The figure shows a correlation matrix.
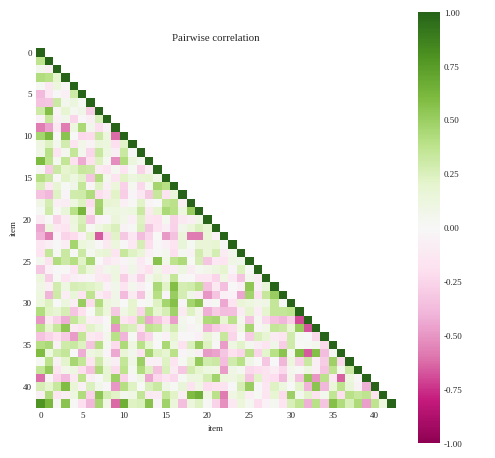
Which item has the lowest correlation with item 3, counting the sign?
9
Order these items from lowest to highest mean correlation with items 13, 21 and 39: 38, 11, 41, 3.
3, 11, 38, 41
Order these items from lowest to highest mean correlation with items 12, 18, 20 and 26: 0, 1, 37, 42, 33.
33, 0, 42, 1, 37
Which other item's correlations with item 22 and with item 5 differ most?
19
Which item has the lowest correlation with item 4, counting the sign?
34
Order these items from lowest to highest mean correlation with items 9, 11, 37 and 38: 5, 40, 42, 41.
40, 42, 5, 41
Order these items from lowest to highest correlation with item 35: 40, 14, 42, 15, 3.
14, 40, 3, 15, 42
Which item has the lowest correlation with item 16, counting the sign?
32
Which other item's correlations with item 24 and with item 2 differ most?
29
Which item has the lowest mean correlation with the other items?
22
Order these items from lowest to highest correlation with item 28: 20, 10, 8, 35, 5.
20, 10, 8, 35, 5
